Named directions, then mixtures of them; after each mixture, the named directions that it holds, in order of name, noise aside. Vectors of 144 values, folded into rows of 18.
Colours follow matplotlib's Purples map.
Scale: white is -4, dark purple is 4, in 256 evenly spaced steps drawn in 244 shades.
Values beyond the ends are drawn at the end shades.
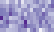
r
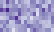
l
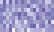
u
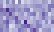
l, r, u.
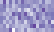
u.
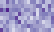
l.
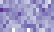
l, r, u.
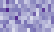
l.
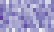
r, u.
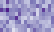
l.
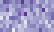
l, r, u.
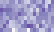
l, r, u.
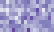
l.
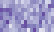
l, r.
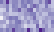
r, u.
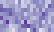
l, r.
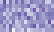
u.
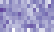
l, r, u.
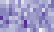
r.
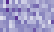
l, u.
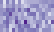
l, r, u.
